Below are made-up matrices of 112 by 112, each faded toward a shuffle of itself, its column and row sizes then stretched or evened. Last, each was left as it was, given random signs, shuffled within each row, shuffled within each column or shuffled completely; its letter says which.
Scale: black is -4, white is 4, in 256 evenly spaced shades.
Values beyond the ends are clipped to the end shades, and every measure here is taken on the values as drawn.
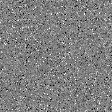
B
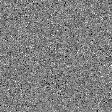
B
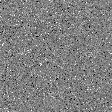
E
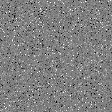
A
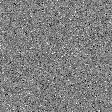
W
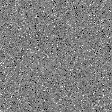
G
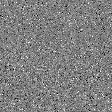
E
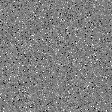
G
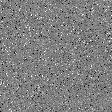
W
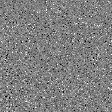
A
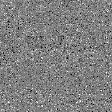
A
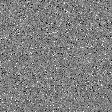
E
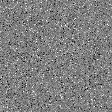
G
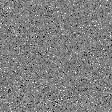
E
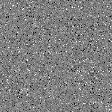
A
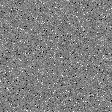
W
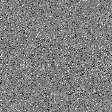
B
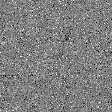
B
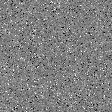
W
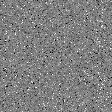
G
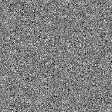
A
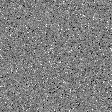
W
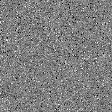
B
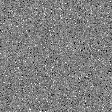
G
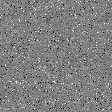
E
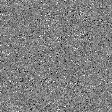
B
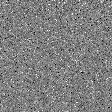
W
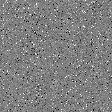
G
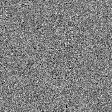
G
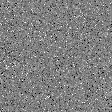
W
